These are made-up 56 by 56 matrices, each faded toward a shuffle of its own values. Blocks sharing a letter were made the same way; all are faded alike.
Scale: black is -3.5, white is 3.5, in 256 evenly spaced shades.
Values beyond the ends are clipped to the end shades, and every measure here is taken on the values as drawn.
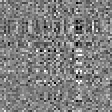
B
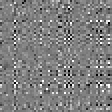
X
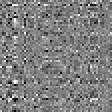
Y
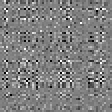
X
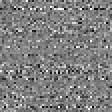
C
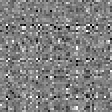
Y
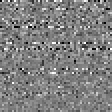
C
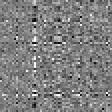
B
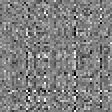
B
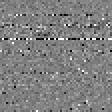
C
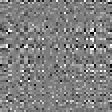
X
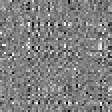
Y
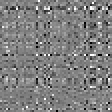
X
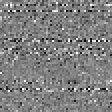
C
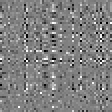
X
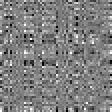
X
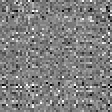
Y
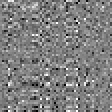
Y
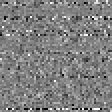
C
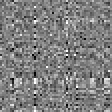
B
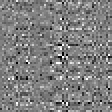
Y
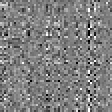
B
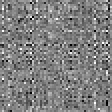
Y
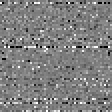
C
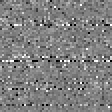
C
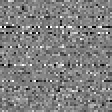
C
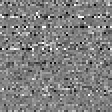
C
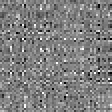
Y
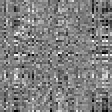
B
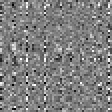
B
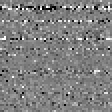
C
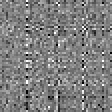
B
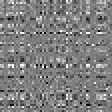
X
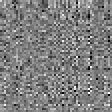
B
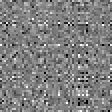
Y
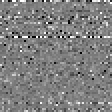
C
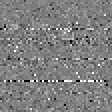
C
